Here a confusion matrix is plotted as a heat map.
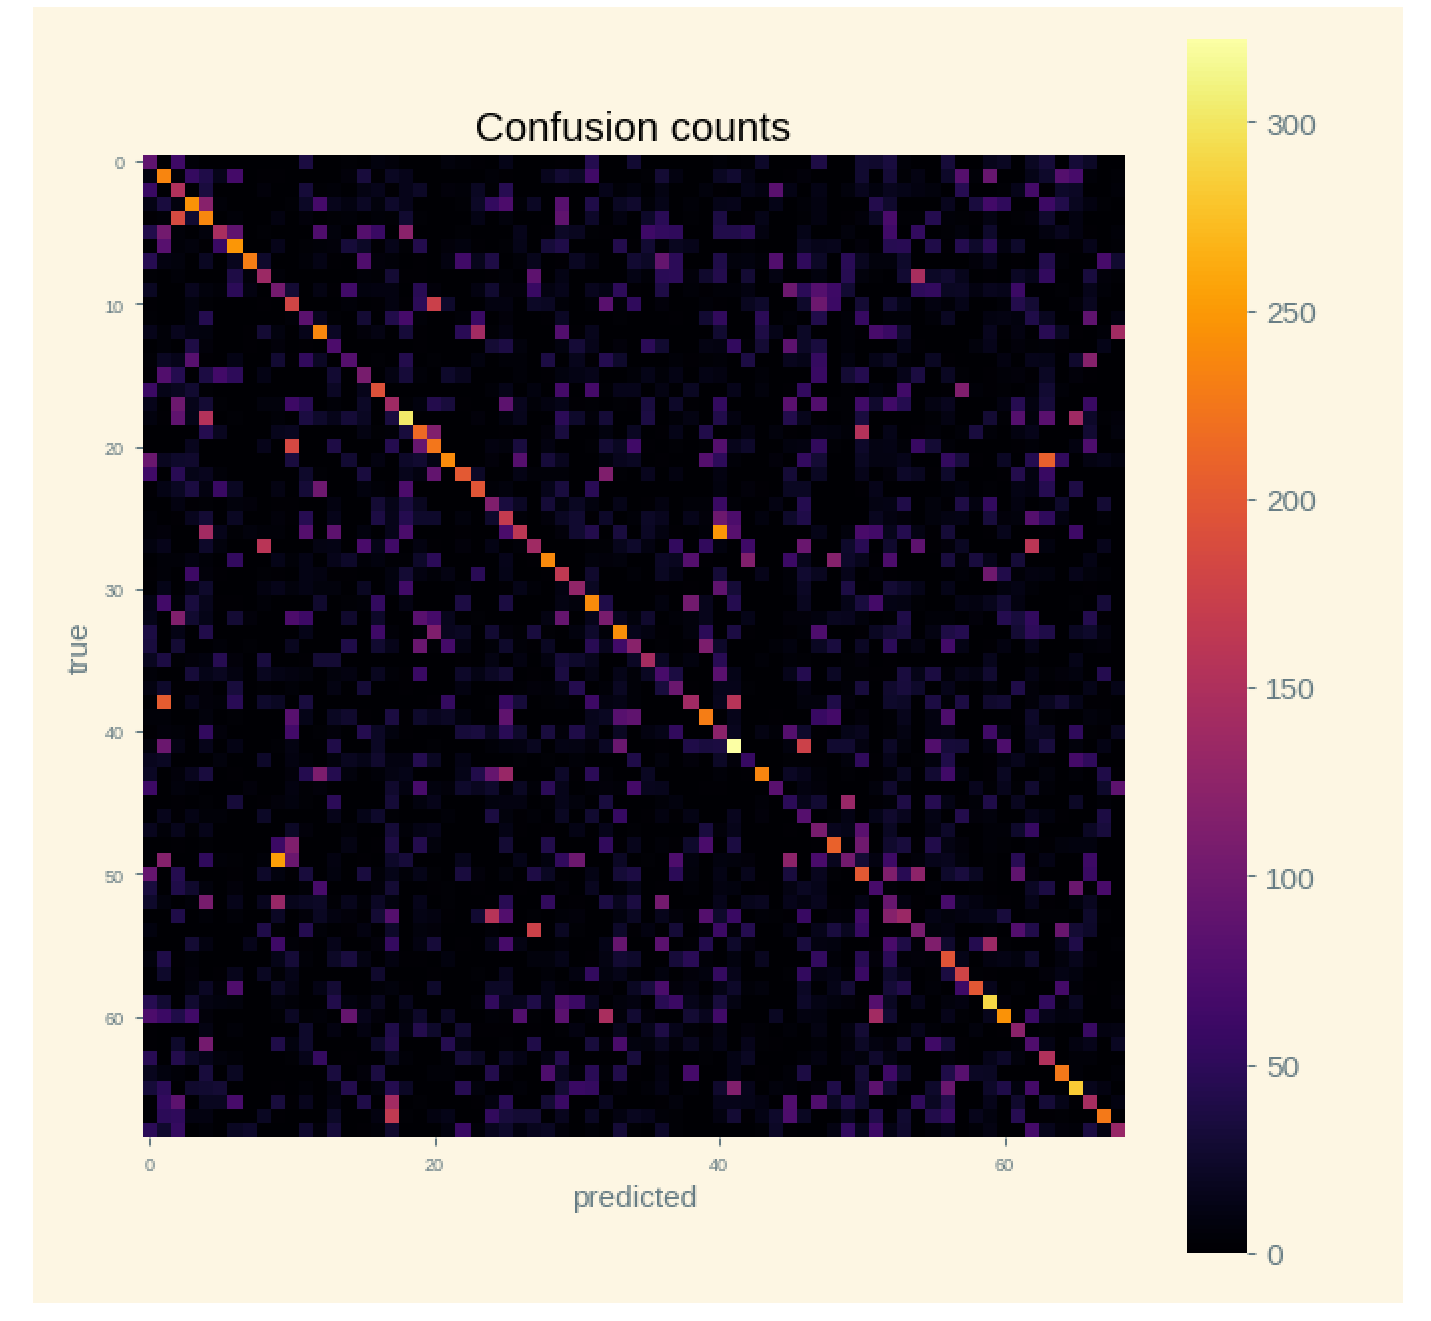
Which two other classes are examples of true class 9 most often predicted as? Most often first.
45, 47
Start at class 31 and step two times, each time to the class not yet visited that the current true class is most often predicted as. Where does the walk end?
1
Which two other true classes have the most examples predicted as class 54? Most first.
8, 50
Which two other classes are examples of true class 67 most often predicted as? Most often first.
17, 45
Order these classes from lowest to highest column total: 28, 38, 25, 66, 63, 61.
38, 28, 61, 66, 63, 25
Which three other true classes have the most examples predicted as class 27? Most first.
54, 8, 9
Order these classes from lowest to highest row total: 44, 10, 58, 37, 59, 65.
37, 44, 58, 10, 59, 65
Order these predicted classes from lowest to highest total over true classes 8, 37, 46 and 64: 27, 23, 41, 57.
23, 41, 27, 57
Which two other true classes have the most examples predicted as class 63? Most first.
21, 18
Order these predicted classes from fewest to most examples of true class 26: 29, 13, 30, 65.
29, 30, 65, 13
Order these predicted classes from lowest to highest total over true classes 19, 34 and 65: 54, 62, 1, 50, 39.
54, 1, 62, 39, 50
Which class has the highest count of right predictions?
41
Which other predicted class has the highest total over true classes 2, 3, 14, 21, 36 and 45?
63
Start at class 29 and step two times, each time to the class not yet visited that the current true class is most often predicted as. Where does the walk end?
51
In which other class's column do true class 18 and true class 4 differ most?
65
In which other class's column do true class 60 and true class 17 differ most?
32
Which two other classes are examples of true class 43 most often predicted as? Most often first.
25, 12
